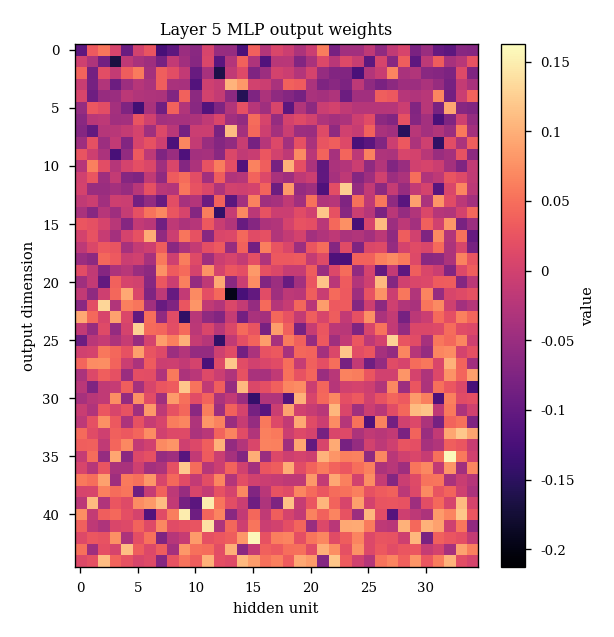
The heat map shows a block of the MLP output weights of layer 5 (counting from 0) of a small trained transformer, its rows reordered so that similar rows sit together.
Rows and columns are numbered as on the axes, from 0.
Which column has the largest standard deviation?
9
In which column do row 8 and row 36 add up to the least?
31
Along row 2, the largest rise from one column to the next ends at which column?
13
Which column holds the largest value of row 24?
5
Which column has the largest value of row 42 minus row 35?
14
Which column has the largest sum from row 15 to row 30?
32
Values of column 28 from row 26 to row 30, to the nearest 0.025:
0.075 0 0.075 -0.05 0.025
